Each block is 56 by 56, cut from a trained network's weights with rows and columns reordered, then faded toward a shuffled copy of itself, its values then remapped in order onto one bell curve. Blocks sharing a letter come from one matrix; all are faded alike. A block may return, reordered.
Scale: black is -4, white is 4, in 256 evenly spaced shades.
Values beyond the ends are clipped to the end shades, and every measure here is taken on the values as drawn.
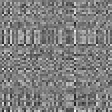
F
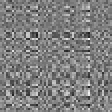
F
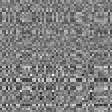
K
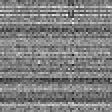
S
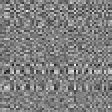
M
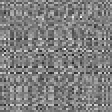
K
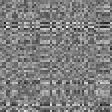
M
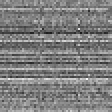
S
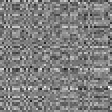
K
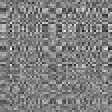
M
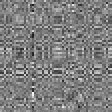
K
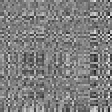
F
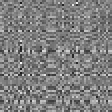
K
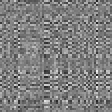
F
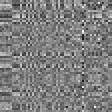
K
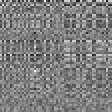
M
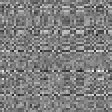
M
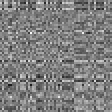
K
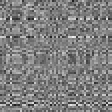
M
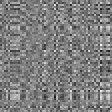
F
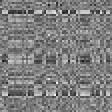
M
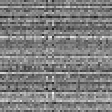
S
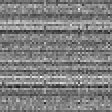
S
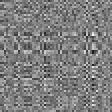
F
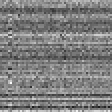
S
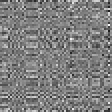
K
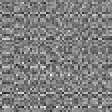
K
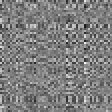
F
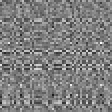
K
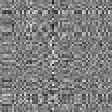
K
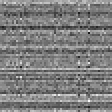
S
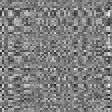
F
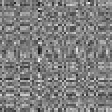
K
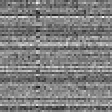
S
